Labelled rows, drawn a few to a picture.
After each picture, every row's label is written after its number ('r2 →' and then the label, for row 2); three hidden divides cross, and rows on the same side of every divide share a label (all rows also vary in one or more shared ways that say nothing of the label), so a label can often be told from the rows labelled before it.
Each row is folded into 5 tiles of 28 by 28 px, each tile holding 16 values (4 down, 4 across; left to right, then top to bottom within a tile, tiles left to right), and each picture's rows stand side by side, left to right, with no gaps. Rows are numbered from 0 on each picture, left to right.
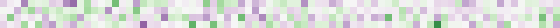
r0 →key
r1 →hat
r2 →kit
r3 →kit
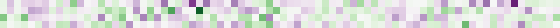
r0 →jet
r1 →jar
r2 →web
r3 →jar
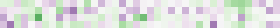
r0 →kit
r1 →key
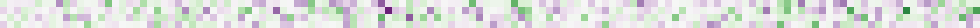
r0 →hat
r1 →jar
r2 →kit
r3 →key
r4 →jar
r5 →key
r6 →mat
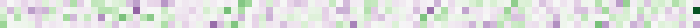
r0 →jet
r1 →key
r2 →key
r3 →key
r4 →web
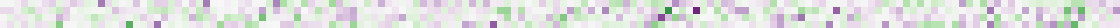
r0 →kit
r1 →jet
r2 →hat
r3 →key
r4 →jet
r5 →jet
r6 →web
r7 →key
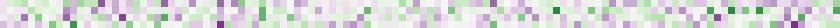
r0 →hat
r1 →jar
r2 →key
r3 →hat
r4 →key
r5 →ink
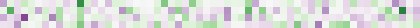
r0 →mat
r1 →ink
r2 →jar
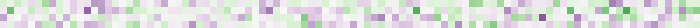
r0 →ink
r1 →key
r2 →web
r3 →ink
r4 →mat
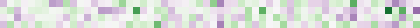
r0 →hat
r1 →jar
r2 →jar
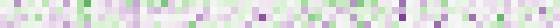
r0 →key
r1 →hat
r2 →web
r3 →mat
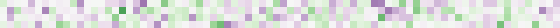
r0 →jar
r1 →mat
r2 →hat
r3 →key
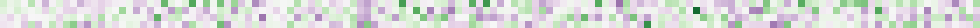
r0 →jar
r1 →web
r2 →ink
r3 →hat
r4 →hat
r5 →web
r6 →ink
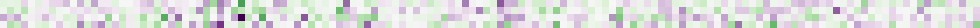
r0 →jar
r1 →jet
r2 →jet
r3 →ink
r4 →mat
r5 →jar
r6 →mat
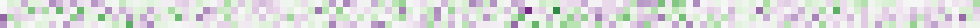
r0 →kit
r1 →kit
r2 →jet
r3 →hat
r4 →jet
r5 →hat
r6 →ink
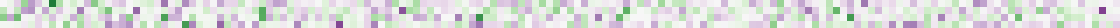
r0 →mat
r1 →jar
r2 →mat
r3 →mat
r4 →mat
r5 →hat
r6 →key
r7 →key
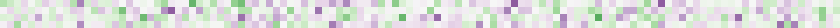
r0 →jar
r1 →mat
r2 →jet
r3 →ink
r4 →kit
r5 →ink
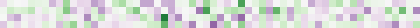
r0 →ink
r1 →web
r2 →jar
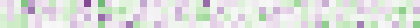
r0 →mat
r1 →jet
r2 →jar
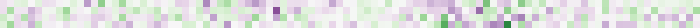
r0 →mat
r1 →jet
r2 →key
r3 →web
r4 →web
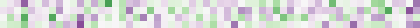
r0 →kit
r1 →ink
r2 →key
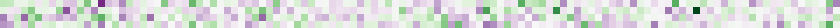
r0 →kit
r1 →ink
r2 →kit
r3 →web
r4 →web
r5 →kit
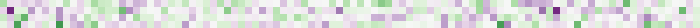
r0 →kit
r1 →web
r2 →web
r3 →jet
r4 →hat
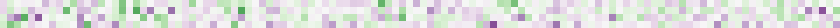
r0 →ink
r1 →key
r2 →key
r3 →key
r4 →mat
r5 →web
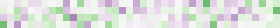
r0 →jet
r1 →hat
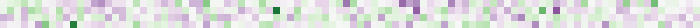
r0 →ink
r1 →hat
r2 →jet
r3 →jar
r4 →web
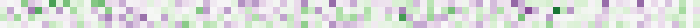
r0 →web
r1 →jar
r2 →key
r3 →hat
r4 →jar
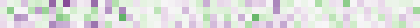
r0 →jet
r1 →jet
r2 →hat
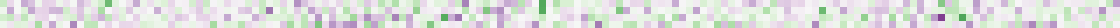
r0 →key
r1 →hat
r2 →web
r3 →ink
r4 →jar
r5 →jar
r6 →jet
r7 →key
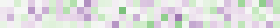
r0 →ink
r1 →mat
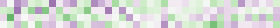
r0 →key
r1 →ink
